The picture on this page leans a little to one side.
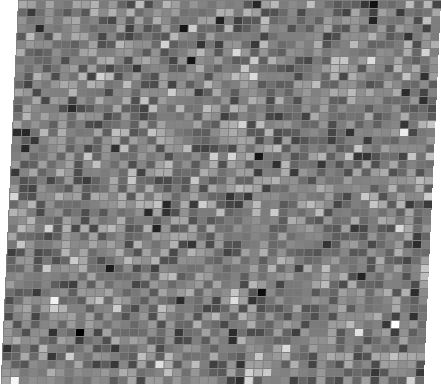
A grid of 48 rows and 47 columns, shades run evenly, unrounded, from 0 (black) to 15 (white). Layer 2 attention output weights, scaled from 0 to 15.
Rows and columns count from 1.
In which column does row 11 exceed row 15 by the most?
33
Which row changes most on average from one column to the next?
29
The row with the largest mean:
45
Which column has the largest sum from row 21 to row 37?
28
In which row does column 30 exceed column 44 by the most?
27
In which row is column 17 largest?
6
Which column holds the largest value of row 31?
2
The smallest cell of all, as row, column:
42, 9
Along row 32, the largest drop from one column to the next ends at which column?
19
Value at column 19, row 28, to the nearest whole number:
10
